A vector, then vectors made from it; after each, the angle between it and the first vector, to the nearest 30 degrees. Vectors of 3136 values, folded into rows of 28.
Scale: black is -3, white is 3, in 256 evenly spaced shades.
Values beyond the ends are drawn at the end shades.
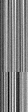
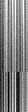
30 degrees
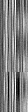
30 degrees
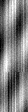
60 degrees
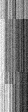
120 degrees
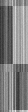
60 degrees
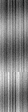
120 degrees
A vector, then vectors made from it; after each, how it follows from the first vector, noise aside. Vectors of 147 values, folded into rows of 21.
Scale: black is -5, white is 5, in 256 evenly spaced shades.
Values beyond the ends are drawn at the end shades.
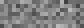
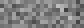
wrapped around.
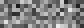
scaled up.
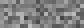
wrapped around.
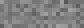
shrunk.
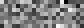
scaled up.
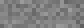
shrunk.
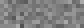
reversed, negated, shrunk.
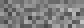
wrapped around.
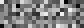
scaled up.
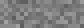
reversed, negated, shrunk.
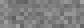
reversed, negated, shrunk.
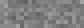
reversed, negated, shrunk.
